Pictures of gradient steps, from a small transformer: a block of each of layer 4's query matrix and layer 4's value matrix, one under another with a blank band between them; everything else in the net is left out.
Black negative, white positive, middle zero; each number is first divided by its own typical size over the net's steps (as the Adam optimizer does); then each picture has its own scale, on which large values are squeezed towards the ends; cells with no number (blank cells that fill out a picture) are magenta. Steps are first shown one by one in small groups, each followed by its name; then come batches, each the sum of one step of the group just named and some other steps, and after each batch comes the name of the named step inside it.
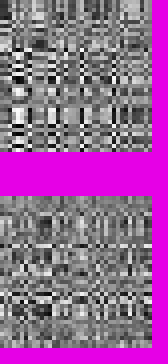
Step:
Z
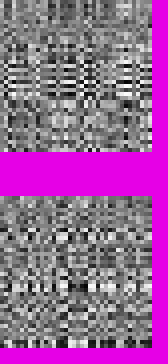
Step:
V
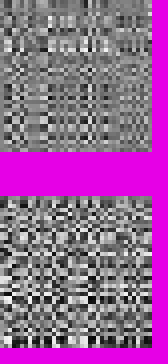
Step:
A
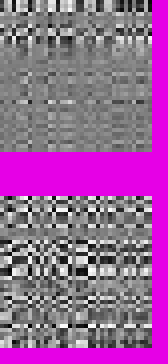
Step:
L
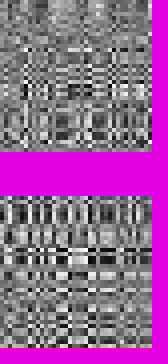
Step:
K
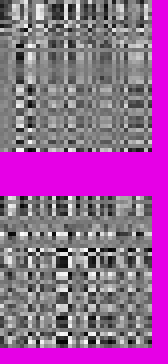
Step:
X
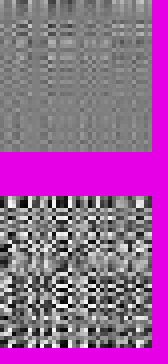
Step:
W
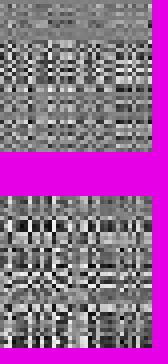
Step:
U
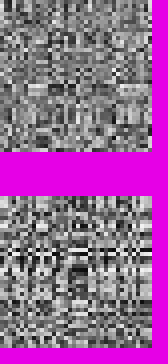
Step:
K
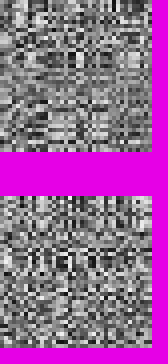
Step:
X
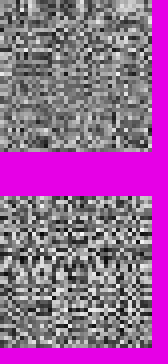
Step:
K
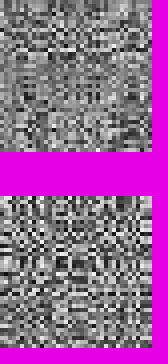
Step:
K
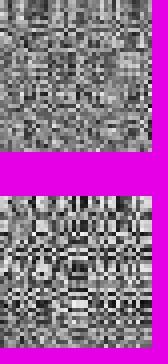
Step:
K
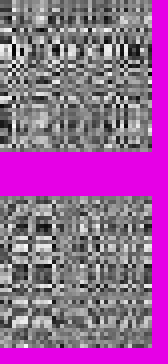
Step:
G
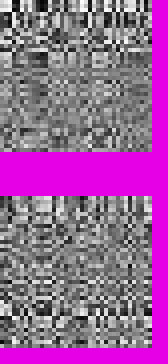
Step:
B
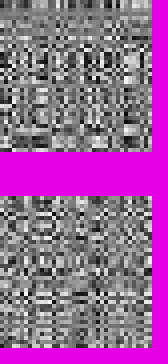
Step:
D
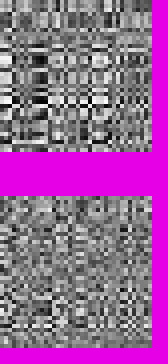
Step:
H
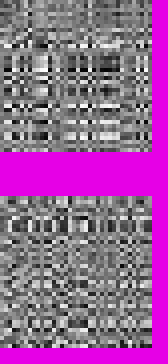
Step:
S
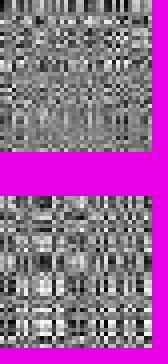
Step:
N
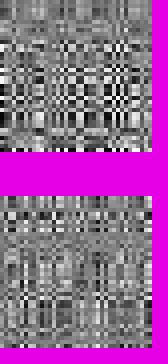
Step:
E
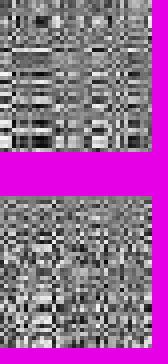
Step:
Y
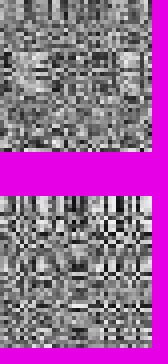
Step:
D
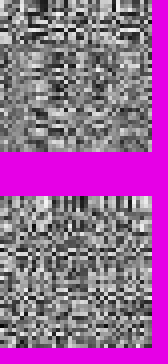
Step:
B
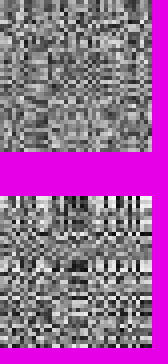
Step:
S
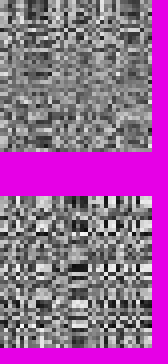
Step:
Y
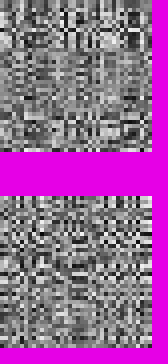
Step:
D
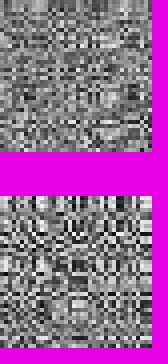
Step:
S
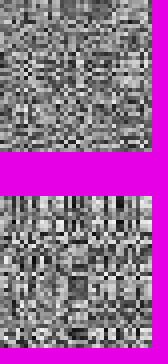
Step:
D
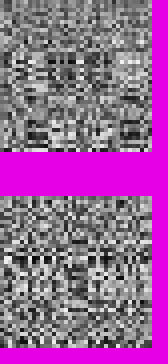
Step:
D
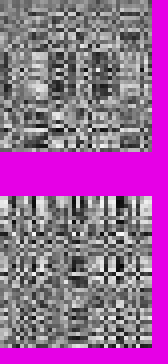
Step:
S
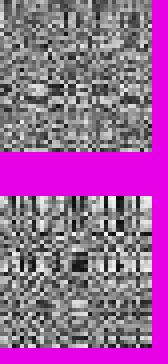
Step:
S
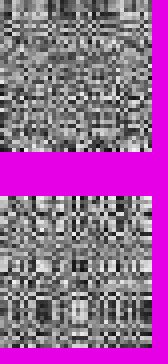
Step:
E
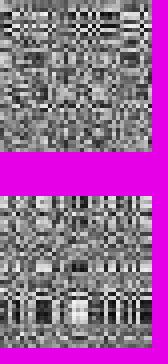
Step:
H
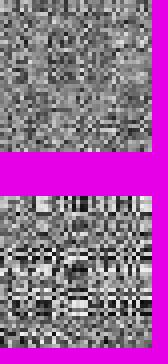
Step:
B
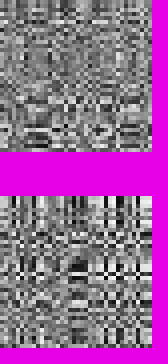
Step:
Y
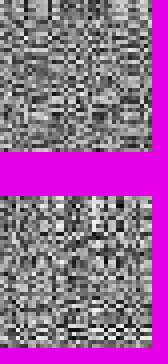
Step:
Y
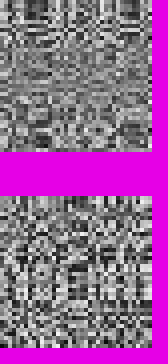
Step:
Y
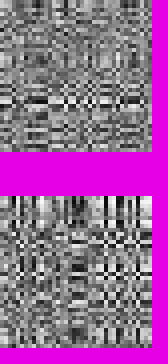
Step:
H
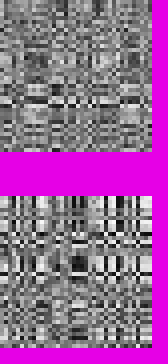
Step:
H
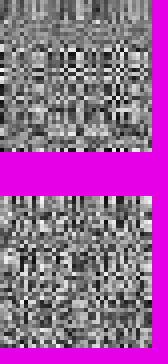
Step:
E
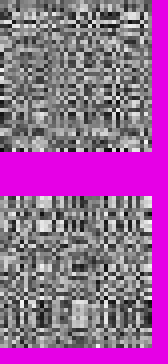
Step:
E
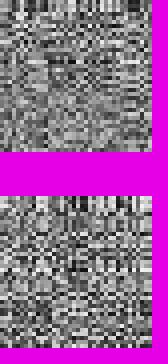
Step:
S
